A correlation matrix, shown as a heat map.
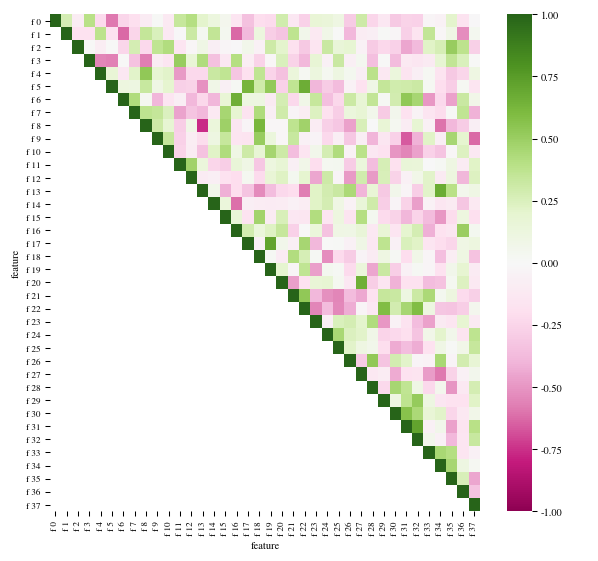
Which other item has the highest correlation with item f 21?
f 22
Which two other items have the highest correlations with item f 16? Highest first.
f 6, f 36
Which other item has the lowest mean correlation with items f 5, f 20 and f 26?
f 1
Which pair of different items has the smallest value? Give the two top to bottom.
f 8, f 13
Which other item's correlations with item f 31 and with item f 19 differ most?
f 10
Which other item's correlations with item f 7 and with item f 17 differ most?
f 19
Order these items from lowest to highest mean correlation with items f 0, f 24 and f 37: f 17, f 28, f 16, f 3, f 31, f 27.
f 16, f 17, f 31, f 28, f 3, f 27
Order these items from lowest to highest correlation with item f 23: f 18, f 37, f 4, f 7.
f 37, f 18, f 4, f 7
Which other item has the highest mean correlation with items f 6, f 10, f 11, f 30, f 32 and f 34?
f 31
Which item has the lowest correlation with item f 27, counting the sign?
f 34
